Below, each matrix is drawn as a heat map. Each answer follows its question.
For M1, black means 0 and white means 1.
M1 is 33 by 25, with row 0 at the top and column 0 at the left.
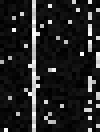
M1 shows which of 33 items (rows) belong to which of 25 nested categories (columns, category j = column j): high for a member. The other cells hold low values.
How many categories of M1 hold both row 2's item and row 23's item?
2
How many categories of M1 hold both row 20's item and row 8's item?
2
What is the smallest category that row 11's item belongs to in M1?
6
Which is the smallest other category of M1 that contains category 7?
24
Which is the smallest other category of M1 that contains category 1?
22
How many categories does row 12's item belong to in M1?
2
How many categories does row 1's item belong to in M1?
2
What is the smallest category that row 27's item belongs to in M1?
21
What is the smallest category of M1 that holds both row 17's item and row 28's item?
12
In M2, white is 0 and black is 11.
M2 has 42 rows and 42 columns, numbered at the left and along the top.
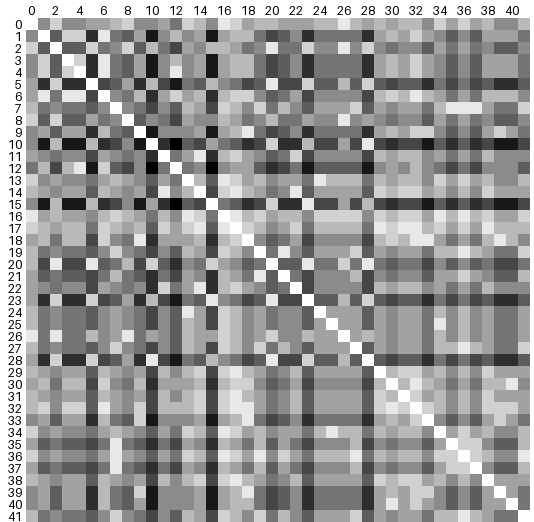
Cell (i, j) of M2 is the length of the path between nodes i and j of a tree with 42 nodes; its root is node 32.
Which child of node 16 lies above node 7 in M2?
36
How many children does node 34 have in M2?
1
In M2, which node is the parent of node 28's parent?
2
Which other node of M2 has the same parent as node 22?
11
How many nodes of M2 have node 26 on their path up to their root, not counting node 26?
8
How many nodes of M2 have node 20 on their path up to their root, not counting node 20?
5
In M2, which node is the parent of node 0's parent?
17
